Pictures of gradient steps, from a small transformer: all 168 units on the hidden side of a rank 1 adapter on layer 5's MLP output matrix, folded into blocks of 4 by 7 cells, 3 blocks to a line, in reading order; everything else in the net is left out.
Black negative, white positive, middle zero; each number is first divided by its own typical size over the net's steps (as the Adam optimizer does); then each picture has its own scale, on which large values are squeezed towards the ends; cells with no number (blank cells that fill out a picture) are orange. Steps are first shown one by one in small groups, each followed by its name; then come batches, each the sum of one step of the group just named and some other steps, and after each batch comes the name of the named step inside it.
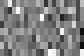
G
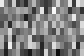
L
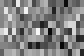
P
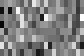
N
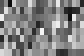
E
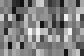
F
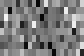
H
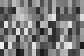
N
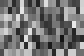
H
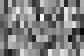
G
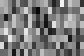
P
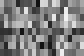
H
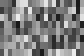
N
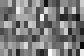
G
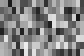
E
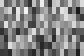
L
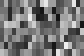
H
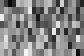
E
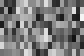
N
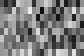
P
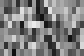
H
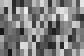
F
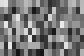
L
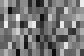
H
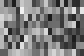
P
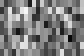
P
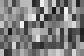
P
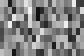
E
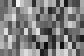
P
